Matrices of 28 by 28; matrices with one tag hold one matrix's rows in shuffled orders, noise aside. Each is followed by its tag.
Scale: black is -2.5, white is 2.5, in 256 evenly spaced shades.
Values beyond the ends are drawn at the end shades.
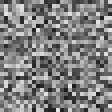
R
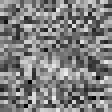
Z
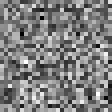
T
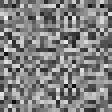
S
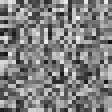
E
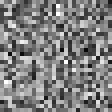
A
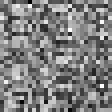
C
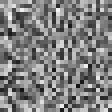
A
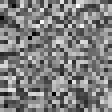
E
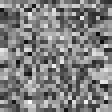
Z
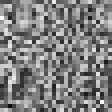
A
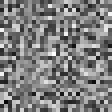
S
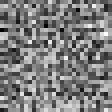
Z
